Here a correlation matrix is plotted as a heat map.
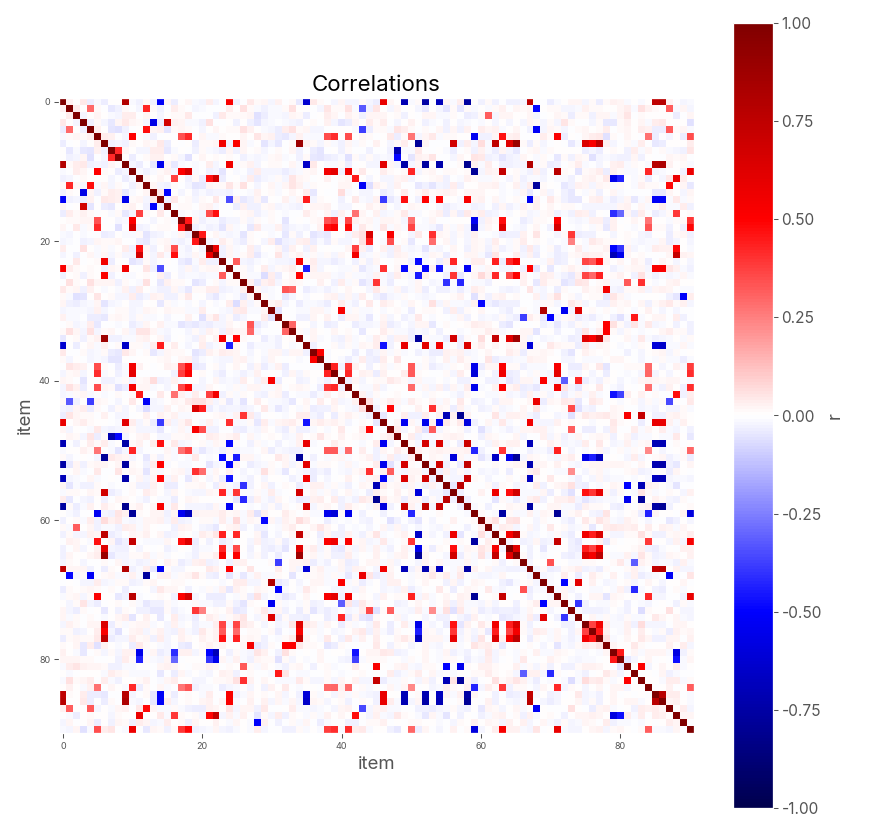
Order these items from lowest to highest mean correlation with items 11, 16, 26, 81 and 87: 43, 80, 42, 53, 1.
80, 43, 53, 1, 42
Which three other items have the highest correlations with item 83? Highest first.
45, 81, 26
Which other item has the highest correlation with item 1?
12
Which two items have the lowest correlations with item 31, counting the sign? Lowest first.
70, 66
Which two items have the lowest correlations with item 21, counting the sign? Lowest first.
79, 80
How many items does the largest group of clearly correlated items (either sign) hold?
13
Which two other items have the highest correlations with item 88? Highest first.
22, 11
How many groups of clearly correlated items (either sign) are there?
16
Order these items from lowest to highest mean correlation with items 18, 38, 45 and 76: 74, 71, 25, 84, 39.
74, 25, 84, 39, 71
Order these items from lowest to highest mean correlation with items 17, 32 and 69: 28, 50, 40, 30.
28, 50, 40, 30
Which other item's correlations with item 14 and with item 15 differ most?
3
